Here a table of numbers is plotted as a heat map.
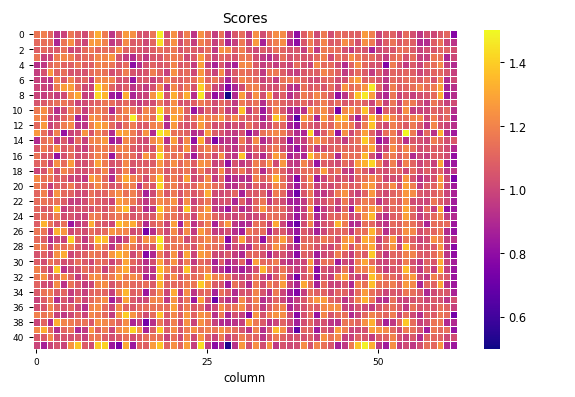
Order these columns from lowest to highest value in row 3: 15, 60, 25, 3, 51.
60, 51, 15, 25, 3
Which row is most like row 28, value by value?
20
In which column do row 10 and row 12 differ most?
44
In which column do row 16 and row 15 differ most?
3
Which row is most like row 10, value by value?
16
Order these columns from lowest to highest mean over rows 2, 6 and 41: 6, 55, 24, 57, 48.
55, 57, 6, 48, 24
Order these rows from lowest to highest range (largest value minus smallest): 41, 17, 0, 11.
17, 0, 11, 41
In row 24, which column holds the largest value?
49
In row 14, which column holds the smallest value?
26
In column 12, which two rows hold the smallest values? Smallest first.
41, 8
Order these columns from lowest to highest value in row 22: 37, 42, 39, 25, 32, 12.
37, 39, 42, 32, 25, 12
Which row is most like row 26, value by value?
29
